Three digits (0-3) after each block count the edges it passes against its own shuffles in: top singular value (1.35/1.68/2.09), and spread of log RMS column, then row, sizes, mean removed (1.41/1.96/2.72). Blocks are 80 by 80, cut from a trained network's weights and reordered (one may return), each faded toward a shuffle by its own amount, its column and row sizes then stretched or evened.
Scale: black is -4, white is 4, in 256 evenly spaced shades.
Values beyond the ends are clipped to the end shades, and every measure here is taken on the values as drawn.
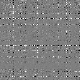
2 2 3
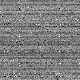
3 0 2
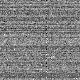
3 1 0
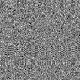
3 1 0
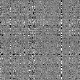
2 3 1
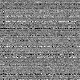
3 0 3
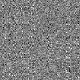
3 2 0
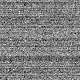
3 0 0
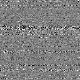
0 1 3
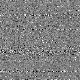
0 0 3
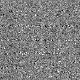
0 0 2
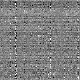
3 3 0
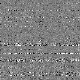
1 1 3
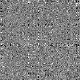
1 2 2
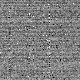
2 1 0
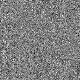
0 1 0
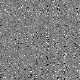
0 2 1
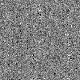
0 1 0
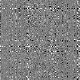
1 3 2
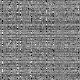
3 3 0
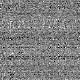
2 2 2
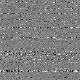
2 1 3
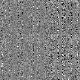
0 3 0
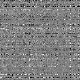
2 2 3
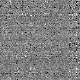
1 2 2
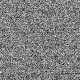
0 0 0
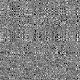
3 2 2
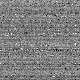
2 0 2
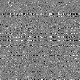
3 1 3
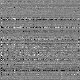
3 1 3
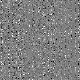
1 3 0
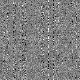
0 3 0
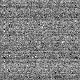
2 1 0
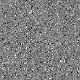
2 2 0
